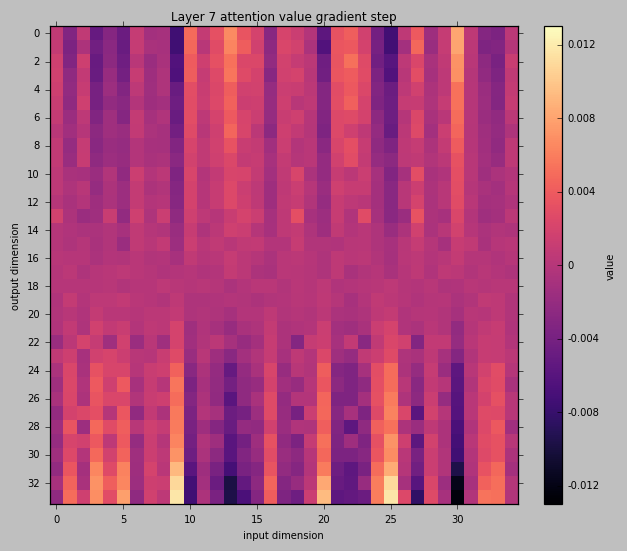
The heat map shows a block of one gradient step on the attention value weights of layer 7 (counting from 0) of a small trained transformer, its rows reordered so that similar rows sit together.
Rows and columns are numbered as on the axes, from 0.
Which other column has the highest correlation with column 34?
11
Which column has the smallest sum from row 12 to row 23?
22
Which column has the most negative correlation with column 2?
8
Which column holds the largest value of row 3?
30
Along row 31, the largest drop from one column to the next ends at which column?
10
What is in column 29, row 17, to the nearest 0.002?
0
